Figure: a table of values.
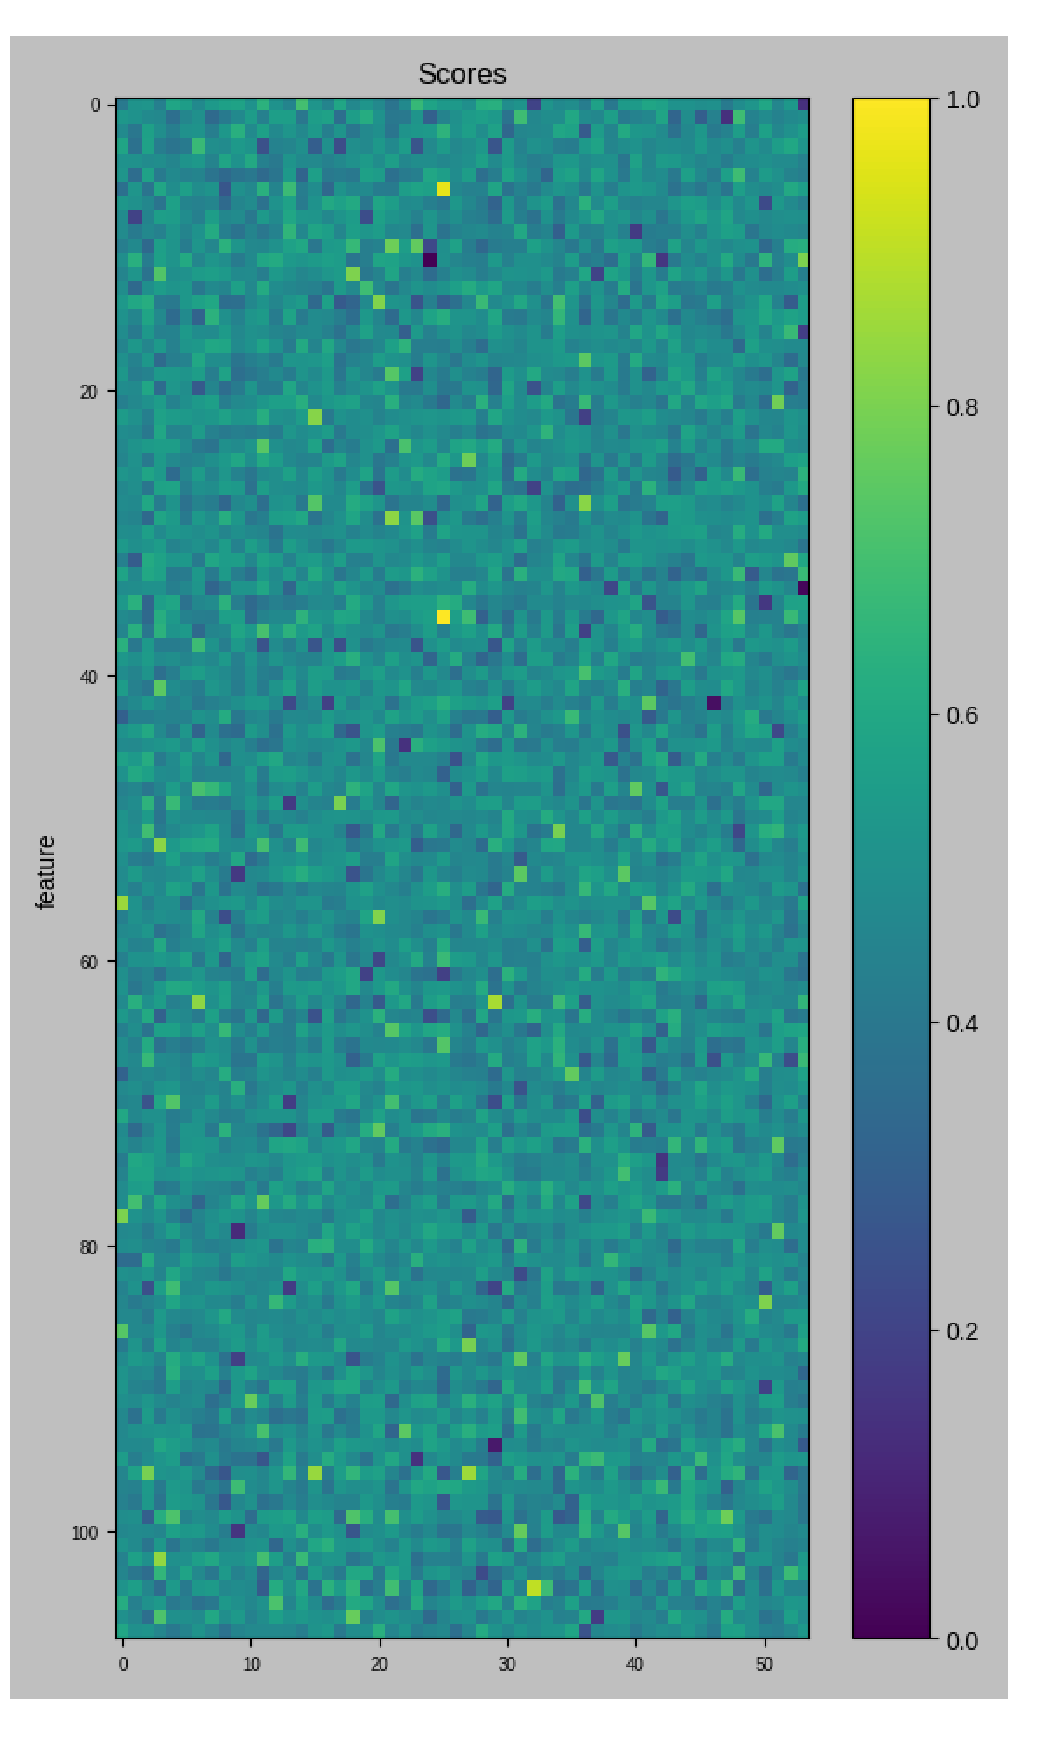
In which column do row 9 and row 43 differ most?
40
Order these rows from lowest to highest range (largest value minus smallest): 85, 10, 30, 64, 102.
30, 85, 64, 102, 10
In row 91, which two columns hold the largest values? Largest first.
10, 37
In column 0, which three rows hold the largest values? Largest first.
56, 78, 86
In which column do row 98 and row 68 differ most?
35
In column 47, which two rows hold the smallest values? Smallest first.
1, 97
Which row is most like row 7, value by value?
90
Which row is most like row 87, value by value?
25
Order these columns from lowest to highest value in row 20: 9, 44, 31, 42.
9, 31, 42, 44
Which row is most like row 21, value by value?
73
